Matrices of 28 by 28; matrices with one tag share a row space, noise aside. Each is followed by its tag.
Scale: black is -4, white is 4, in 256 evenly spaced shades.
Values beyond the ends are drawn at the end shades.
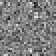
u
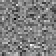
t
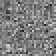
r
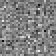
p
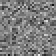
t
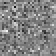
t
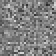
r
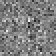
p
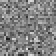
p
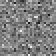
p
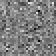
p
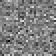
r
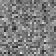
t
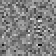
p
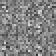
p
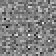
p
